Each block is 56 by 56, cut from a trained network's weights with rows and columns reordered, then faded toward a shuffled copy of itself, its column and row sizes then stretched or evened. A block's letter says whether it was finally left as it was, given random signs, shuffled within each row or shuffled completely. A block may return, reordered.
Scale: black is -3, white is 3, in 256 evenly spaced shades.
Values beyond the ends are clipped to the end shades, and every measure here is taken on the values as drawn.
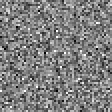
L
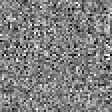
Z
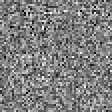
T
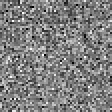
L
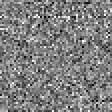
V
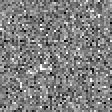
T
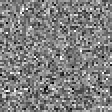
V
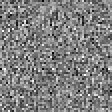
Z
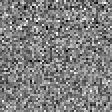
V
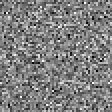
V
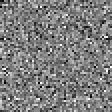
T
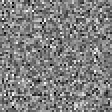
Z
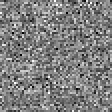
V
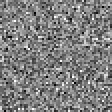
V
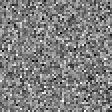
L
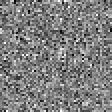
T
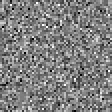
L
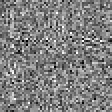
Z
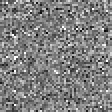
T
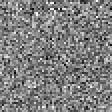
V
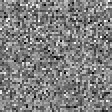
V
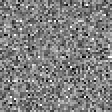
V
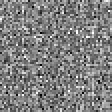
Z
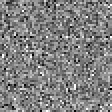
T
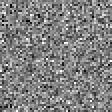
T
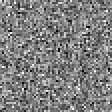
L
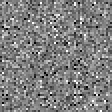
T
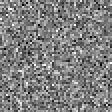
L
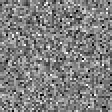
L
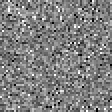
L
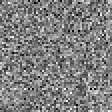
V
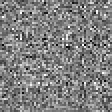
Z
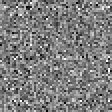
T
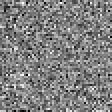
T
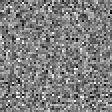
Z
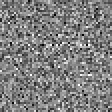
V
